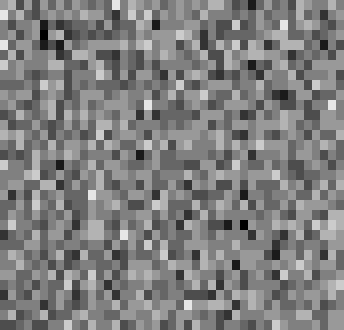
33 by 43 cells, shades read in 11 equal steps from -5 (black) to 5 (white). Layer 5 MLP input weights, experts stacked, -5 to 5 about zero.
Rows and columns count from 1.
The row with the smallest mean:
3
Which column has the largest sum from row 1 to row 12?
19
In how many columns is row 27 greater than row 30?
20
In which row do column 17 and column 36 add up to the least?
10
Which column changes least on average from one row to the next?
22
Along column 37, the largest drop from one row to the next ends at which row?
6
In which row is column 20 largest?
21
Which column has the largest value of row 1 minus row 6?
15
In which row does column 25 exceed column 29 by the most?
23
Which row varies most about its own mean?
5
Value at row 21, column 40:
1
